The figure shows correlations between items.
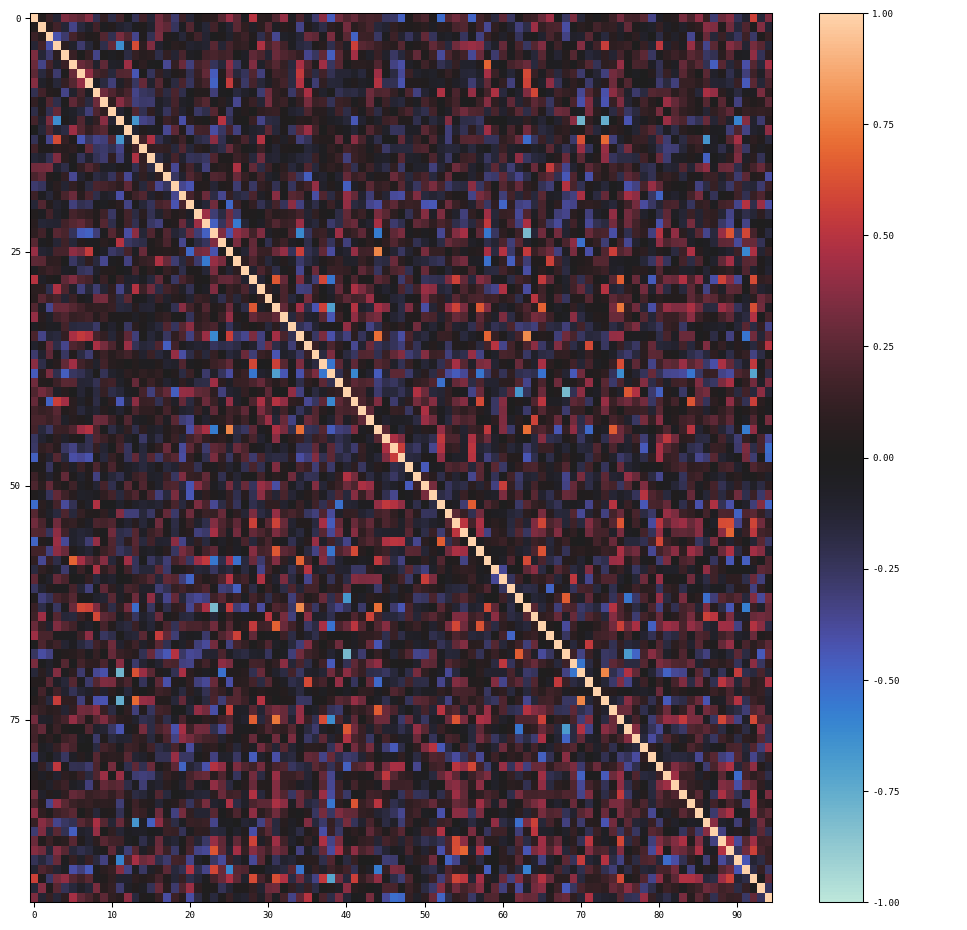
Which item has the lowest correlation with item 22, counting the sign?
26
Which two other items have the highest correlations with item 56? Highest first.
52, 80
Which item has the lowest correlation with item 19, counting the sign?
80
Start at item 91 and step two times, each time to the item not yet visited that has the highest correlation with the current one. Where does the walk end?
89
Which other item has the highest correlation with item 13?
73
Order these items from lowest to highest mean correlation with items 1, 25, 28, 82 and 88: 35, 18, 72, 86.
18, 35, 86, 72
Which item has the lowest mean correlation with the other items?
38
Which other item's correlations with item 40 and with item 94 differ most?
68
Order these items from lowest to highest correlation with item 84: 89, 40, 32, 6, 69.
40, 6, 89, 69, 32
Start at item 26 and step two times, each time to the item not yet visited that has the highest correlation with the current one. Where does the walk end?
16
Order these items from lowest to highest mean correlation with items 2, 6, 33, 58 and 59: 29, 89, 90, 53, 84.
29, 89, 90, 84, 53
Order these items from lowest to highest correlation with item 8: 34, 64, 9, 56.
34, 9, 56, 64
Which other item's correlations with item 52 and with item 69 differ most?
0
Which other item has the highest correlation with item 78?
51
